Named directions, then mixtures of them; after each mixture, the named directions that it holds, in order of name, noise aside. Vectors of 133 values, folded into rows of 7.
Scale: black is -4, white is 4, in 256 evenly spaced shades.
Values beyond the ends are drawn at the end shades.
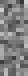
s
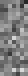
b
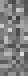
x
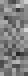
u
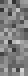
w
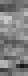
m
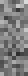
u.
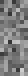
w.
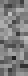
m, s, x.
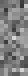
b, s.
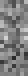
s, u, x.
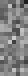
b, x.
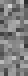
s.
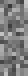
s.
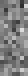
b, s.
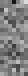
u, w.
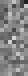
b, u, w.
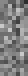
b, x.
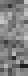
m, s, u.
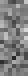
s, u, x.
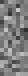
b, u, w.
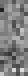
b, u, w.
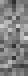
m, u, x.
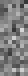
b.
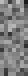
s, w, x.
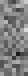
u.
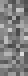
x.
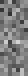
w.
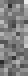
s, u.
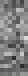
m, s, x.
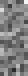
b, s.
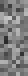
m, x.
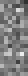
u, x.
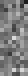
b.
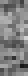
m, s, x.
